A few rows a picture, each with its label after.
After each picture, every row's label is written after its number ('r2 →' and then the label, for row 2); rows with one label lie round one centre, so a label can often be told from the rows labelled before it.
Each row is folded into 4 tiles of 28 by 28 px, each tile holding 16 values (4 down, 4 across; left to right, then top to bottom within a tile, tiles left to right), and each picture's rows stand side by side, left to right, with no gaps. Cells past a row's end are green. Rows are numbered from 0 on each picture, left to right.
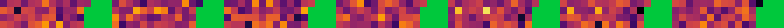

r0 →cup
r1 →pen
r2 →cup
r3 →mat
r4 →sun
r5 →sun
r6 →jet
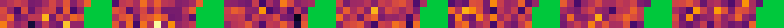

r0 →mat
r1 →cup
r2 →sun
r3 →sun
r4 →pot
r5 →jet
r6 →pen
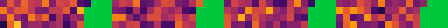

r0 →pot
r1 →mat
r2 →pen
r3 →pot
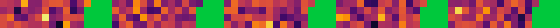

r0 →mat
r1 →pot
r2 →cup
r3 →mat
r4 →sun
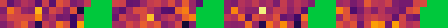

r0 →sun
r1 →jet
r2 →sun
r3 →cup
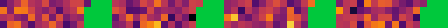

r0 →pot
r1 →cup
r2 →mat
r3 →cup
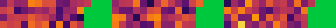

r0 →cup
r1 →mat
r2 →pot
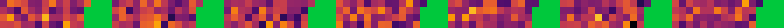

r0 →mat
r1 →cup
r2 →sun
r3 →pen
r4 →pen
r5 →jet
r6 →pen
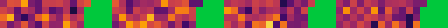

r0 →mat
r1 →jet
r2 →cup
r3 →sun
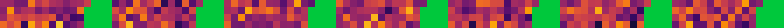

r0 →cup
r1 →pot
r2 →pen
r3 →jet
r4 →cup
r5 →sun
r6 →pot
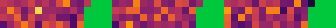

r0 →sun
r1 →pot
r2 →pen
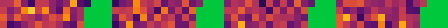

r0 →pen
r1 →pot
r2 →pot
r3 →mat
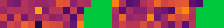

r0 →sun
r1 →jet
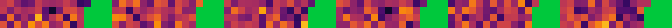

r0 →jet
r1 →mat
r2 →sun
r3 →jet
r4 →pot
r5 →cup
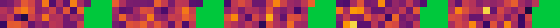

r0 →pot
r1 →jet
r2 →mat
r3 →pot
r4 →sun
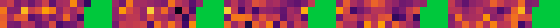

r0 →pen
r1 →sun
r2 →cup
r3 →cup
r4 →jet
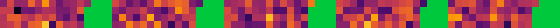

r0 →cup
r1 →jet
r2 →mat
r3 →jet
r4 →mat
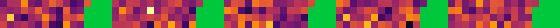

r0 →mat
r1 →sun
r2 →cup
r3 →jet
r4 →cup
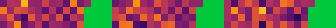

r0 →pot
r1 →pot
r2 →sun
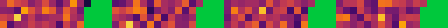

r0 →pen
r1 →pot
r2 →sun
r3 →mat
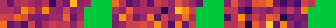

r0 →pen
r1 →jet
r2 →cup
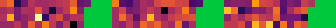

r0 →jet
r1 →jet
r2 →cup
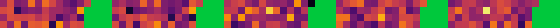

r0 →cup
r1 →cup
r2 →pen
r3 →mat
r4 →sun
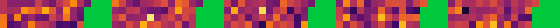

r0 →pen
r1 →jet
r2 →sun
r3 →mat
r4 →cup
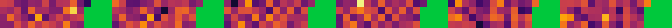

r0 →jet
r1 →jet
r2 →pot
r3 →pot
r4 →mat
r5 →mat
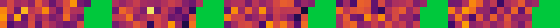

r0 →pen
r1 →sun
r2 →sun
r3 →pot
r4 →pot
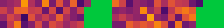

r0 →pot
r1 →jet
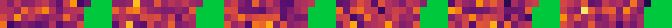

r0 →pen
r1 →pot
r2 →cup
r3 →pot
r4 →cup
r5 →pen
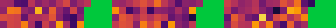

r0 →sun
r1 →cup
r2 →jet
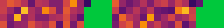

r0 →pen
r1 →jet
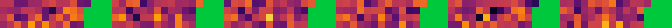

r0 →jet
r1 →mat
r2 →mat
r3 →mat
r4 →jet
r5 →cup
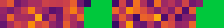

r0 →jet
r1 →pot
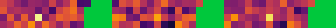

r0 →jet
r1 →mat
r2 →mat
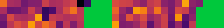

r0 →jet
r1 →pen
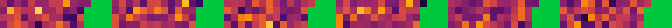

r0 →sun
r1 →pen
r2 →cup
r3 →pen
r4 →jet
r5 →pot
